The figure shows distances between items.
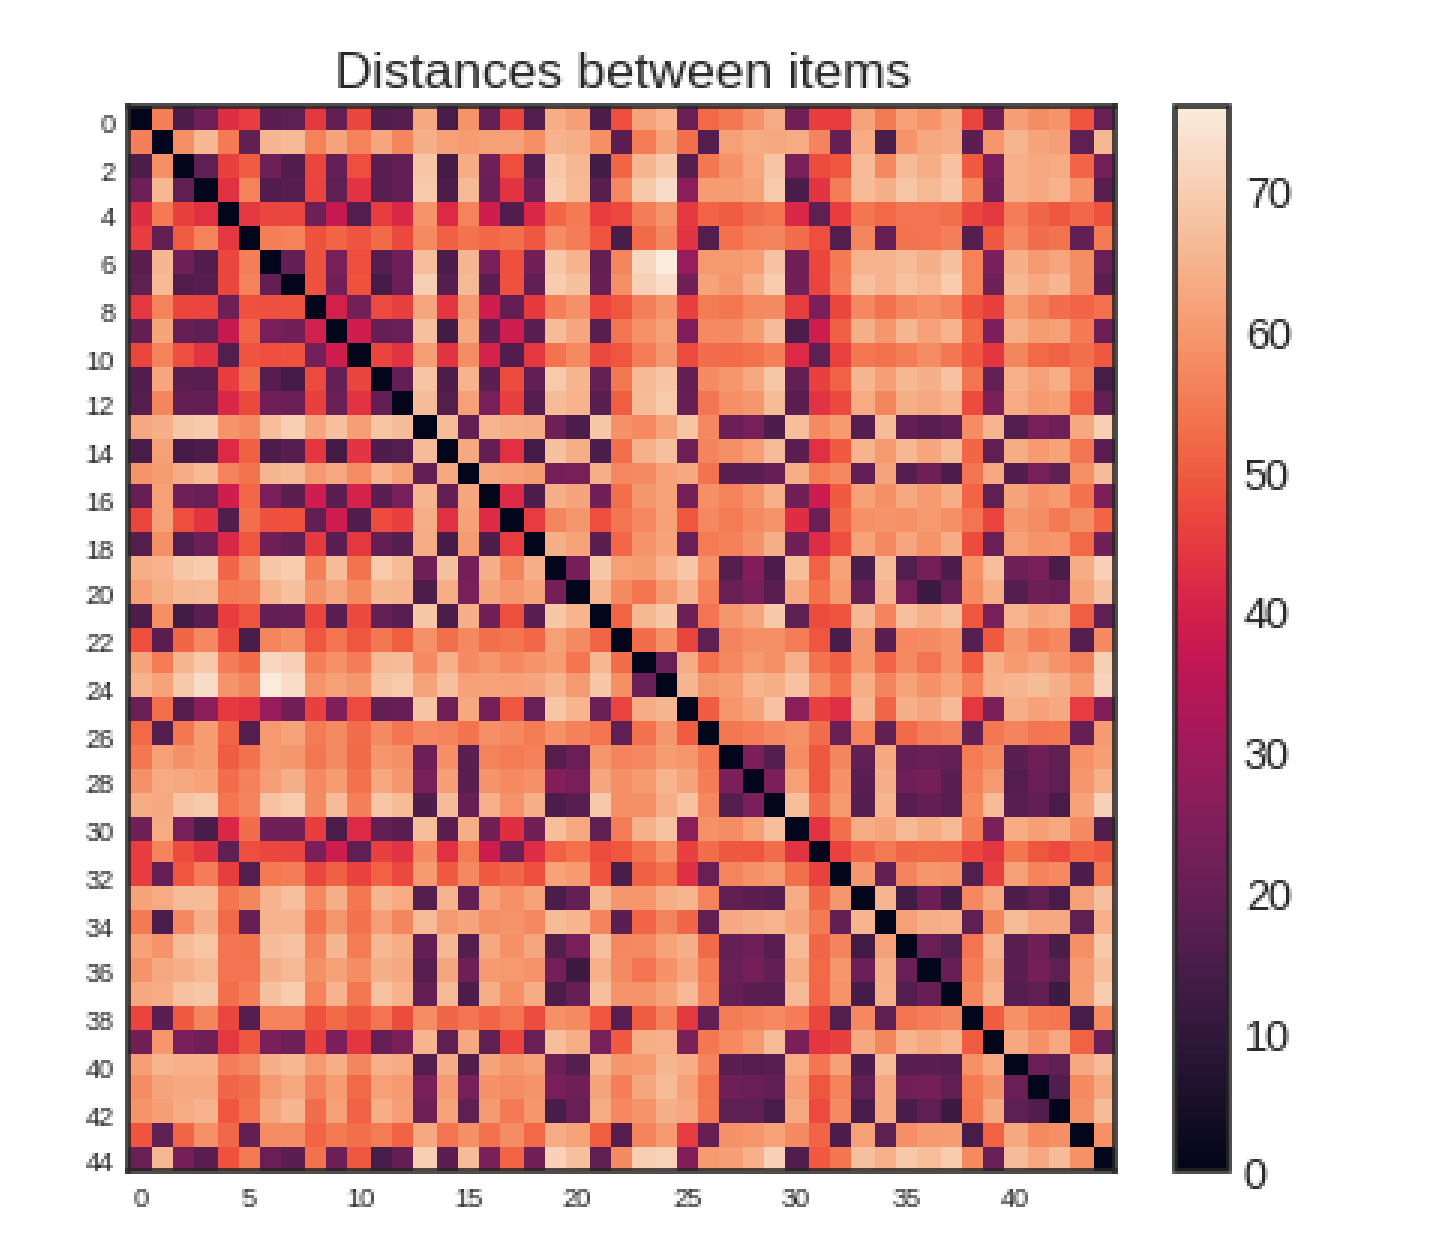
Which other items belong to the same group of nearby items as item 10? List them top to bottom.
4, 8, 17, 31
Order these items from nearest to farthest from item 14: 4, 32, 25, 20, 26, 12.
12, 25, 4, 32, 26, 20
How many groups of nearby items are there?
5
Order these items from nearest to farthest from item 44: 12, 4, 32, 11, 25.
11, 12, 25, 4, 32
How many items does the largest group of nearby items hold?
16
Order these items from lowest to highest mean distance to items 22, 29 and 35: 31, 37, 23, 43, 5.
37, 5, 43, 31, 23
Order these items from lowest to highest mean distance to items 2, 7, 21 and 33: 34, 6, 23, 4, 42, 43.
6, 4, 42, 43, 34, 23
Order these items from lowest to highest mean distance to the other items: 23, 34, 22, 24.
22, 34, 23, 24
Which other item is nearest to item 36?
20
